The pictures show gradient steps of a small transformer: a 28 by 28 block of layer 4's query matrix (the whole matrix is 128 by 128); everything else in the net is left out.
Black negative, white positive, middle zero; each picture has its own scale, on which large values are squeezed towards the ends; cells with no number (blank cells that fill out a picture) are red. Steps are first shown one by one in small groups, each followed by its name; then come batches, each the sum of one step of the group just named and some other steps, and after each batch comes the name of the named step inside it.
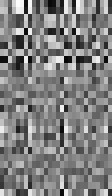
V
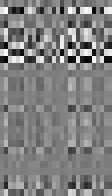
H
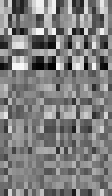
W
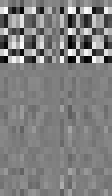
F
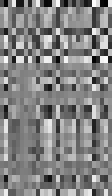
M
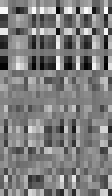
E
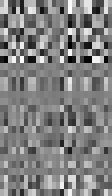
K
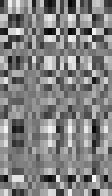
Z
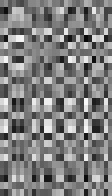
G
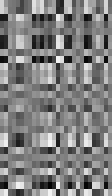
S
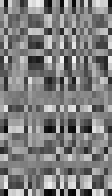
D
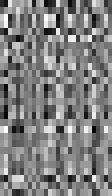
Z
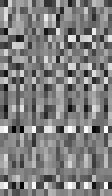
Z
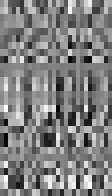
K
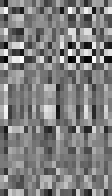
H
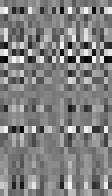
H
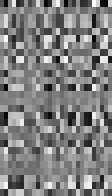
M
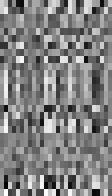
M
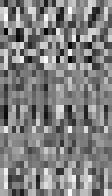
K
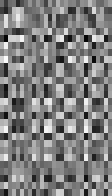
G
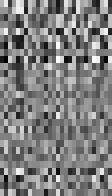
V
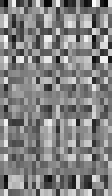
M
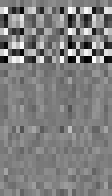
F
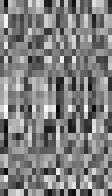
D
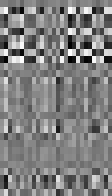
F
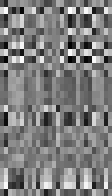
F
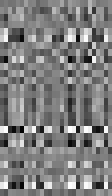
K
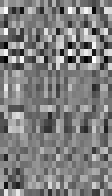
H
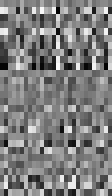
E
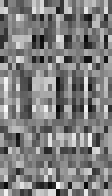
S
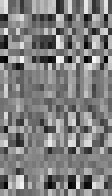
S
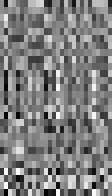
D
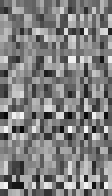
G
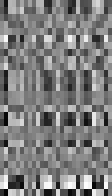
D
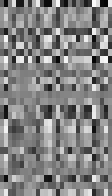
M
